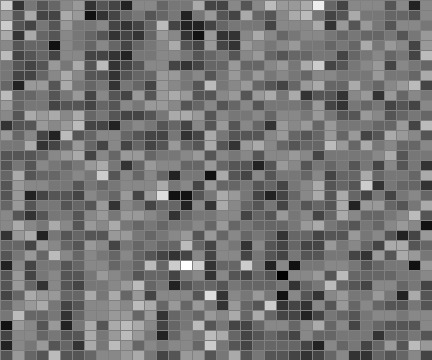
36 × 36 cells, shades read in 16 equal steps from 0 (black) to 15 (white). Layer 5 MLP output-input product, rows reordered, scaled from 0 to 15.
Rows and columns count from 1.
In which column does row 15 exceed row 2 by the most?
28
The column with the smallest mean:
24
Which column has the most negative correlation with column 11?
1
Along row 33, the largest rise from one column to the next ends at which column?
2
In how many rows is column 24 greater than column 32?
14
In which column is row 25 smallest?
21
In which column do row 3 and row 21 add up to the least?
16
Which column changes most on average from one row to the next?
18
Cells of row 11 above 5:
23
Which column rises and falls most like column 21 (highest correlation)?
15
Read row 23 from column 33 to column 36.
8 9 8 1
